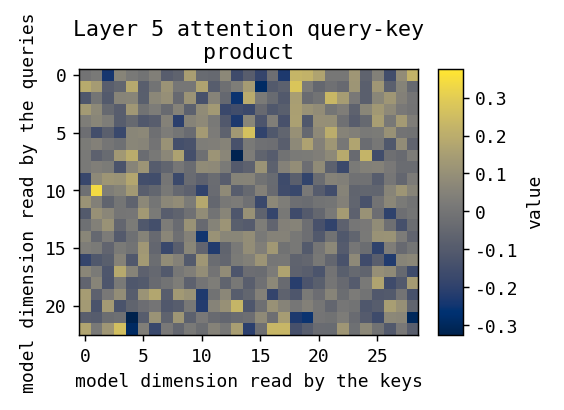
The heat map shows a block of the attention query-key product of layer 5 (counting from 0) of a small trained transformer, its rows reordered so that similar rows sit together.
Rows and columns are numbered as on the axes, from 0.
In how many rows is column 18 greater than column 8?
13
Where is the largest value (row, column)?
10, 1
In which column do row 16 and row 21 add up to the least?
4
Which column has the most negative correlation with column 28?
17
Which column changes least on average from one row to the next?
20
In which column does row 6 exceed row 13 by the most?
21
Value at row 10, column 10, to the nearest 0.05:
-0.2
